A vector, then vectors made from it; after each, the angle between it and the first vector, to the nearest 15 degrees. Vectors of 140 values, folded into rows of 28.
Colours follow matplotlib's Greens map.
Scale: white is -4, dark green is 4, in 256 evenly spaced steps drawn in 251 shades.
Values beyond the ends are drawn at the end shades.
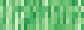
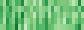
165 degrees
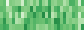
45 degrees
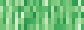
15 degrees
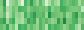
45 degrees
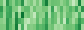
165 degrees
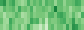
75 degrees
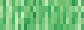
15 degrees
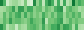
75 degrees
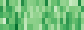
135 degrees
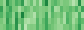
165 degrees
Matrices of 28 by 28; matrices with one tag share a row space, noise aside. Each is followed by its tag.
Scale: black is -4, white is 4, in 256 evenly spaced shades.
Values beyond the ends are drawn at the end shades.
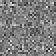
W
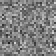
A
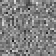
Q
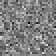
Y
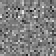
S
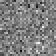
Y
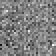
Q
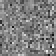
S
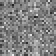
W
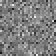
W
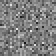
Y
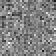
A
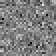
Y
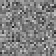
A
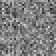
A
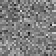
Q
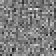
W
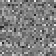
A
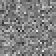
Y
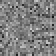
S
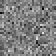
Y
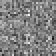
Q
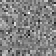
Q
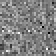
A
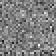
S
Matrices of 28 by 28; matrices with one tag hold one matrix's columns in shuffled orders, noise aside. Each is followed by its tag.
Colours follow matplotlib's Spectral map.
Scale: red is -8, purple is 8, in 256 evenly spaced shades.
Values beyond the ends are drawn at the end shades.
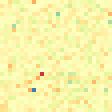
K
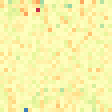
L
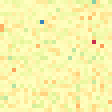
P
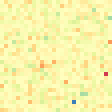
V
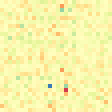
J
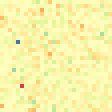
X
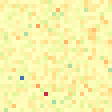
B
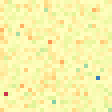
B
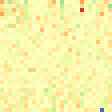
L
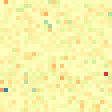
K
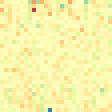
L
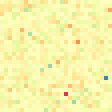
B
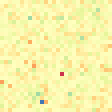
V
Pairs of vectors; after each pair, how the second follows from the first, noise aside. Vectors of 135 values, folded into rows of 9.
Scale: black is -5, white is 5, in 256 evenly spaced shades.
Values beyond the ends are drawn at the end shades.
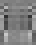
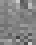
wrapped around, negated, partly zeroed.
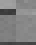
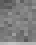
negated, partly zeroed.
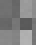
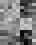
negated, scaled up.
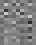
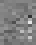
negated, partly zeroed.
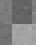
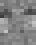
wrapped around, negated, partly zeroed.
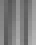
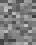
shuffled.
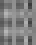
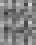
negated.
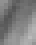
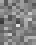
shuffled.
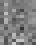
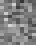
shuffled.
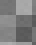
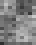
negated.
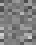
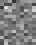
reversed.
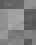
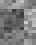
negated.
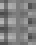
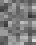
reversed.
